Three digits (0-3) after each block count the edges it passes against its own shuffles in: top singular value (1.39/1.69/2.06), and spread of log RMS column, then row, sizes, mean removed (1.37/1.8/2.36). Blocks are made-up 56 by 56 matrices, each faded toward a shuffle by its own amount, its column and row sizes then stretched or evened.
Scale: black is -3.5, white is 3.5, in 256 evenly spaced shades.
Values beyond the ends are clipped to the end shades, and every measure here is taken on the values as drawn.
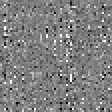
0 3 2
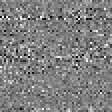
2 2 3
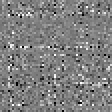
1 3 3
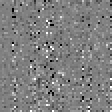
1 3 1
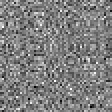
3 0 0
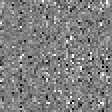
1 3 1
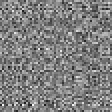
3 0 2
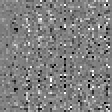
1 3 2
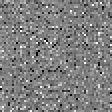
2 1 0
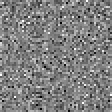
2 0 0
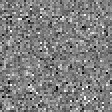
0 1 1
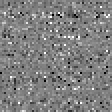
0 1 3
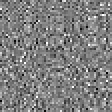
3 1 0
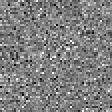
2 0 0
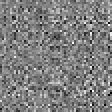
3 2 2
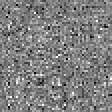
2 1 1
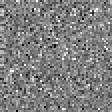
1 0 1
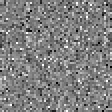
2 1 0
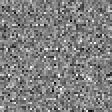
1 0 2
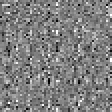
3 3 1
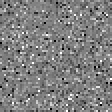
0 0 0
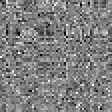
3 1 1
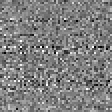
2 0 3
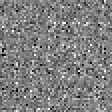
0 2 2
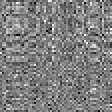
3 1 1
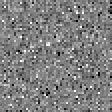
1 1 0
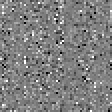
0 2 0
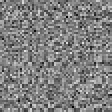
3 0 1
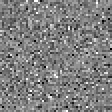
1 0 0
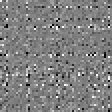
1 3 3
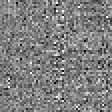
2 2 0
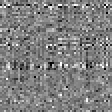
3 1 3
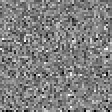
0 1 2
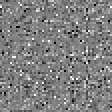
2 0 1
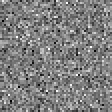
1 0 0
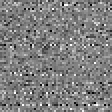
1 0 3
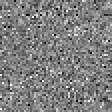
1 0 0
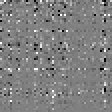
2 3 3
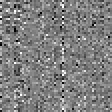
3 3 0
